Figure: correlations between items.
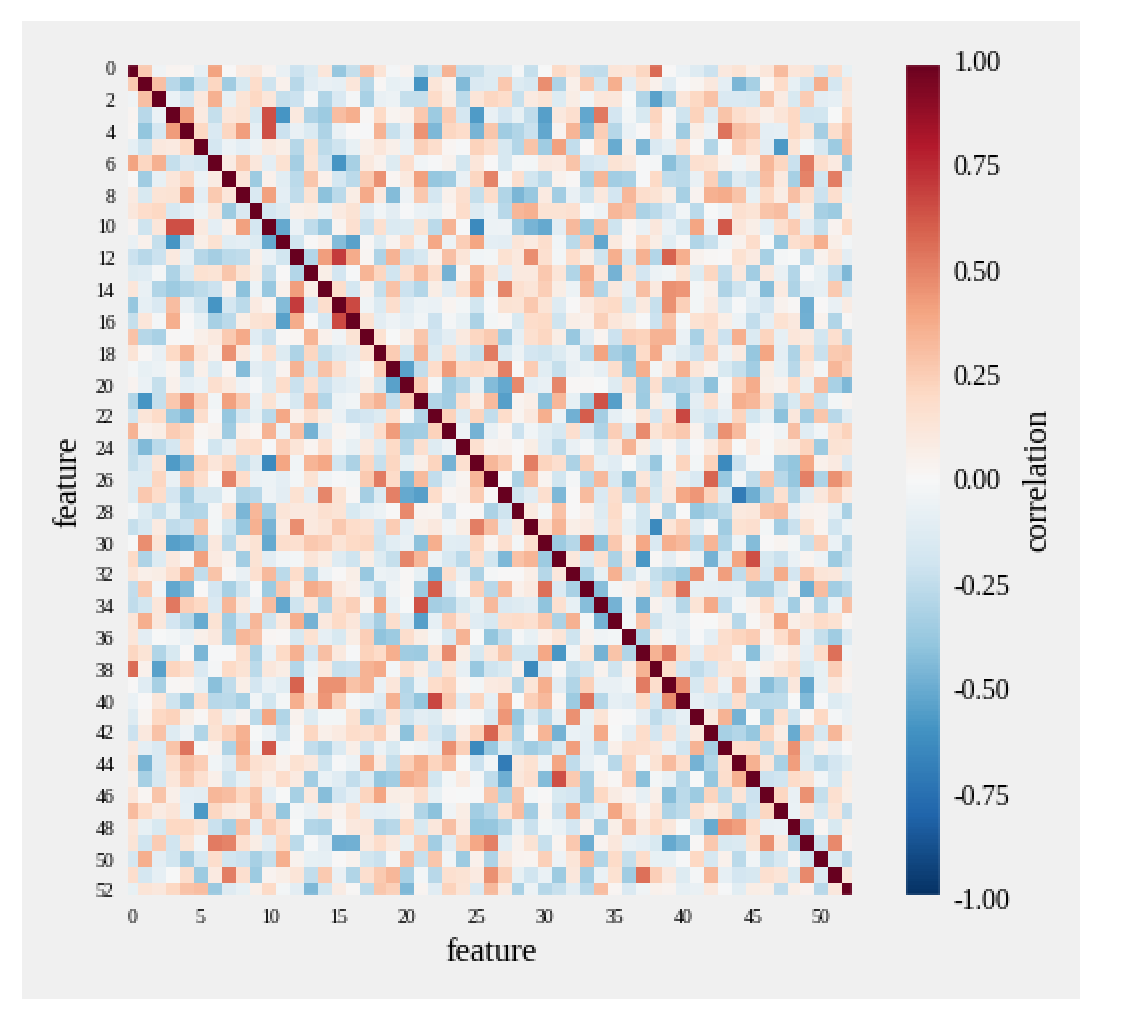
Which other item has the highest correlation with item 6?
49
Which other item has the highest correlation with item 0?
38
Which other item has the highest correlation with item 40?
22
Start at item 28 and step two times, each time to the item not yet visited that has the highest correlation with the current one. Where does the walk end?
31
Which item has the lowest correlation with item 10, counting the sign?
25
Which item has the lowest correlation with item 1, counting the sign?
21
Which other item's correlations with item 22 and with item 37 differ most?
51
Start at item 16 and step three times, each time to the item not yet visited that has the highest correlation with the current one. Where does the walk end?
39
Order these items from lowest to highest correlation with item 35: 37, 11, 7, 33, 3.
7, 3, 33, 11, 37
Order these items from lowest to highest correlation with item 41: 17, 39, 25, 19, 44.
44, 17, 39, 25, 19
